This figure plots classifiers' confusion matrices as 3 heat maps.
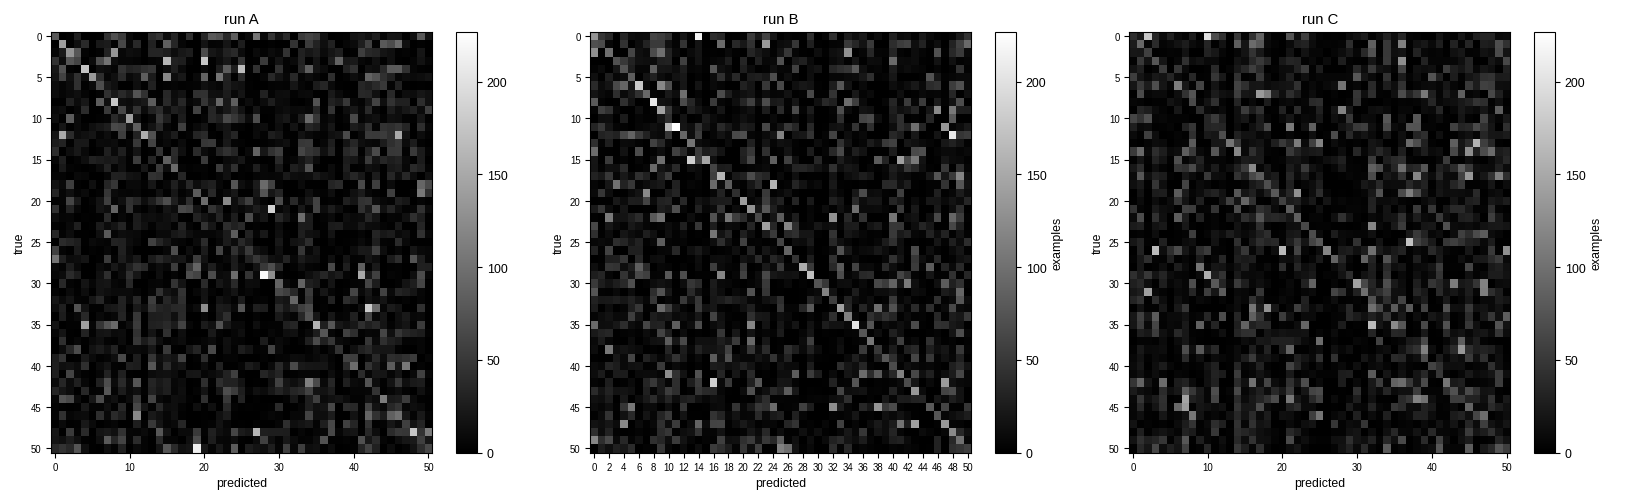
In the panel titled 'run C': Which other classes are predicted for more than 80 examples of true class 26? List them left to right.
3, 20, 32, 50
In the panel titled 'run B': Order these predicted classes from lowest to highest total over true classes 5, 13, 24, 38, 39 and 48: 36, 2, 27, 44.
44, 27, 36, 2
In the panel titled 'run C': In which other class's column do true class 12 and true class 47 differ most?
2
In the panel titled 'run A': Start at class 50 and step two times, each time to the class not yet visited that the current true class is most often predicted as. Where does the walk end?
49
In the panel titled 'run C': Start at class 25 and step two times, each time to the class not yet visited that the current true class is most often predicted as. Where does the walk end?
44
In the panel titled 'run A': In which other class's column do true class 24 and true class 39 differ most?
7
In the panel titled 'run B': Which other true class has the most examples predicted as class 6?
28
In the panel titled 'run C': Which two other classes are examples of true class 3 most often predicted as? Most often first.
36, 50
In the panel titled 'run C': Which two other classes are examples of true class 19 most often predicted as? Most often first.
22, 37
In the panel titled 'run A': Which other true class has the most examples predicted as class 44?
1
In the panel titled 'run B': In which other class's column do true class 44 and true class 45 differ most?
38
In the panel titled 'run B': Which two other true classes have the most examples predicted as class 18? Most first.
22, 39
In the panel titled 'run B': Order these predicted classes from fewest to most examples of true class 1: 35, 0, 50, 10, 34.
10, 35, 34, 0, 50
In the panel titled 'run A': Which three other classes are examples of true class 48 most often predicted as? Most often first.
27, 50, 14
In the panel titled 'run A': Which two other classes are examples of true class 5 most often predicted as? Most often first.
15, 22
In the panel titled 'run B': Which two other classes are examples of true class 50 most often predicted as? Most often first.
25, 26
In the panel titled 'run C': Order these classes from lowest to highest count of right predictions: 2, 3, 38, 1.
38, 2, 3, 1
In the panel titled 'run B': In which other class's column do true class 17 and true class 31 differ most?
46
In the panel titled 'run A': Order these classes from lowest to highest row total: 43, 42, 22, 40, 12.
22, 43, 40, 42, 12
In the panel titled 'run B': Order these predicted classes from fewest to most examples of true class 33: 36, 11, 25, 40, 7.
7, 11, 36, 25, 40
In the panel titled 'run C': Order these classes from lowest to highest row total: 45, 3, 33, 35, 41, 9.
41, 9, 3, 45, 33, 35
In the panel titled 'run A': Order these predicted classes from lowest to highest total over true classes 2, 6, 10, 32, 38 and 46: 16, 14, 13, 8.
16, 14, 13, 8
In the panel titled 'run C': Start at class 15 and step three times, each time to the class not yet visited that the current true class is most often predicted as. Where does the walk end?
9
